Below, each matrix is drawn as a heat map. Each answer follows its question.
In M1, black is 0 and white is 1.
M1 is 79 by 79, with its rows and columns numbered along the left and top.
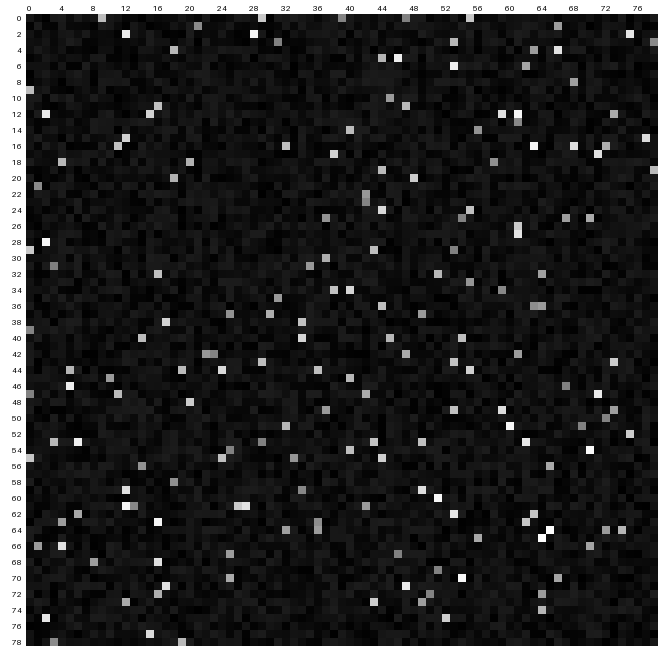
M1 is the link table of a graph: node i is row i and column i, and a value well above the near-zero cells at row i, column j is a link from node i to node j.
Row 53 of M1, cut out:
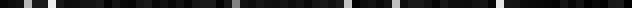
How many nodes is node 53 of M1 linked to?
6
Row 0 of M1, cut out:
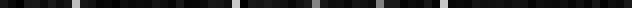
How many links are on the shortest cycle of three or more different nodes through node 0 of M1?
8
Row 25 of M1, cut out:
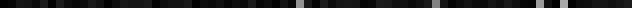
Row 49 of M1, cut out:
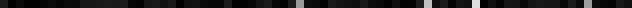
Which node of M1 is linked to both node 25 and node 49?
node 37
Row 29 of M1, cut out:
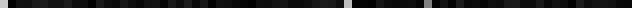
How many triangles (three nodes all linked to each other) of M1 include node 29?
1
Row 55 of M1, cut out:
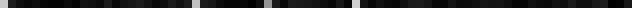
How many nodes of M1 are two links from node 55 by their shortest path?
7
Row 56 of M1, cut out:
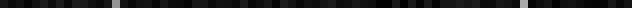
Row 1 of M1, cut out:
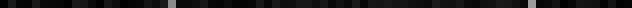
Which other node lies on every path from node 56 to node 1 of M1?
node 66
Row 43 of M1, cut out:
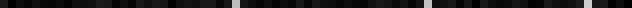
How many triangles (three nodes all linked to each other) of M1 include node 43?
1
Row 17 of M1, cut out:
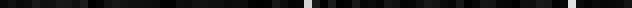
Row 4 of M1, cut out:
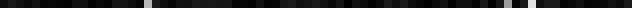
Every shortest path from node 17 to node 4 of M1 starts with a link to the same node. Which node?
node 71
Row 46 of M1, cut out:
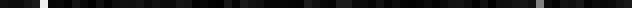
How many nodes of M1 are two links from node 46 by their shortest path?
2
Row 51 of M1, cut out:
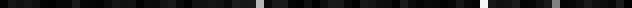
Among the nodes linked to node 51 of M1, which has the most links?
node 32
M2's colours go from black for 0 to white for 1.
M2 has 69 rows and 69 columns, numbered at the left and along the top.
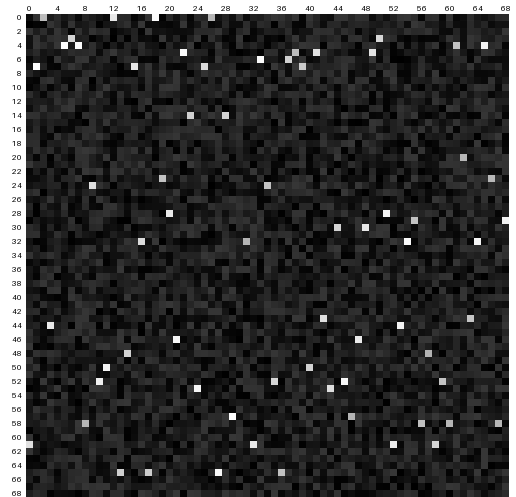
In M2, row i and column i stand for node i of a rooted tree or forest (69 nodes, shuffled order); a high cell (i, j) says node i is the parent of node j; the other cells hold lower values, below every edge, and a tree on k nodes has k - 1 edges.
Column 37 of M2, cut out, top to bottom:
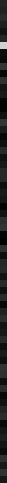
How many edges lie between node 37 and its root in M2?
4
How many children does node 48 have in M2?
2
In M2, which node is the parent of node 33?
6
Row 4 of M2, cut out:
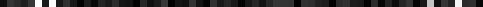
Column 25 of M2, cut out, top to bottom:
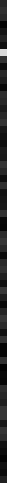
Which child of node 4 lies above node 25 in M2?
7
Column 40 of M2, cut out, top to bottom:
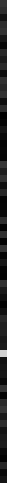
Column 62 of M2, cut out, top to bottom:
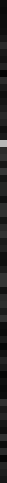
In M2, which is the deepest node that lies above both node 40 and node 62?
30
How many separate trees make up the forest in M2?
2
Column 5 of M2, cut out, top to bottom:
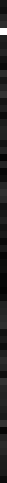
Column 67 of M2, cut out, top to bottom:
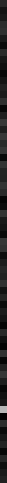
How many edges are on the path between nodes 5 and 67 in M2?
4
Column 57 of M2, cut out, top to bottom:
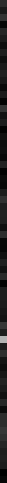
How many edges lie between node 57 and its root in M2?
2
